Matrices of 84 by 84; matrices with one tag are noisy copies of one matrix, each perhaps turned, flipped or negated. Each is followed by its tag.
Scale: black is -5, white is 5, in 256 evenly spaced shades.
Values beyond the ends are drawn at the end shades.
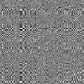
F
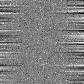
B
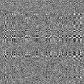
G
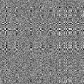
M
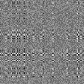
M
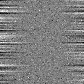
B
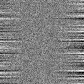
B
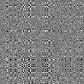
M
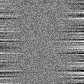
B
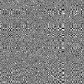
F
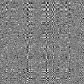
G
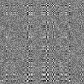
G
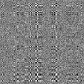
G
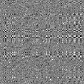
G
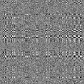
G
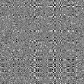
M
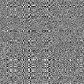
M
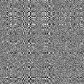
M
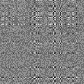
M
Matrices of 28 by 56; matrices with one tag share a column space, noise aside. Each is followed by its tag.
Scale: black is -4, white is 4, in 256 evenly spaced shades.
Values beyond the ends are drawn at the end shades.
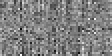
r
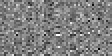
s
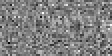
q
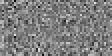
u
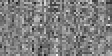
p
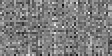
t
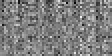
p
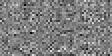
s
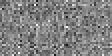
q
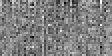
p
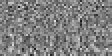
u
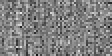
t
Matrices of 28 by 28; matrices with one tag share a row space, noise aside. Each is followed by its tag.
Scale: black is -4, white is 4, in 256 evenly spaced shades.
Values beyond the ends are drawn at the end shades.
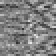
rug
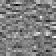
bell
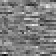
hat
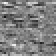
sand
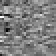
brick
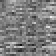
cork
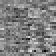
rug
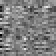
brick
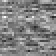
hat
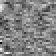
brick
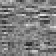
hat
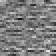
cork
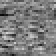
sand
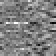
rug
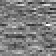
cork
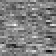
cork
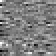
brick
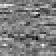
hat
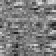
bell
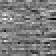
hat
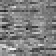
sand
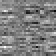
hat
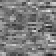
cork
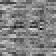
sand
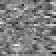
bell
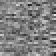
rug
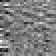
brick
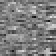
cork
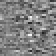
rug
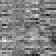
hat
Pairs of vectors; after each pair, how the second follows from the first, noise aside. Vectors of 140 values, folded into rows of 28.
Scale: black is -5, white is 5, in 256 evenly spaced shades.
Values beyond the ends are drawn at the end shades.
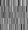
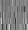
reversed, negated, partly zeroed.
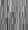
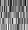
negated, scaled up.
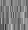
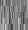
negated.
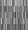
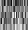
negated, scaled up.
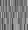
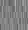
reversed, negated, shrunk.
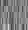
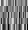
negated, scaled up.
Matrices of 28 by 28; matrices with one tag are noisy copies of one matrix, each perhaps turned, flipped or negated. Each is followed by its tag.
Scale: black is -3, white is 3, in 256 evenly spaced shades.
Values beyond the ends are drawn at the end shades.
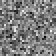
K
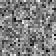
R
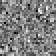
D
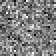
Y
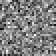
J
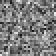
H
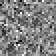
R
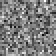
D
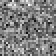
Y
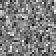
D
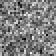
R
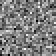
J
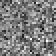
R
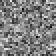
D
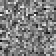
J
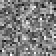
R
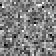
R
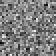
D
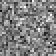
K
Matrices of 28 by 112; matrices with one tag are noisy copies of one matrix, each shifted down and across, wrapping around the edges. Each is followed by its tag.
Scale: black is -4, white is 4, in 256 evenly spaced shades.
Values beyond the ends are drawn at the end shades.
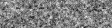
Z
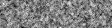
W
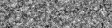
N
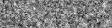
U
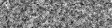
N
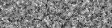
N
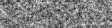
Z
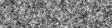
W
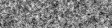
W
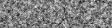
N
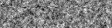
W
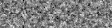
N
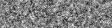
N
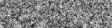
U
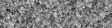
W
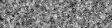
W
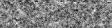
Z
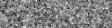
U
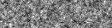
W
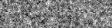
U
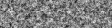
N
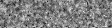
U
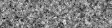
W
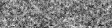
Z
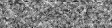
Z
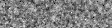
U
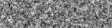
N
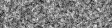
W
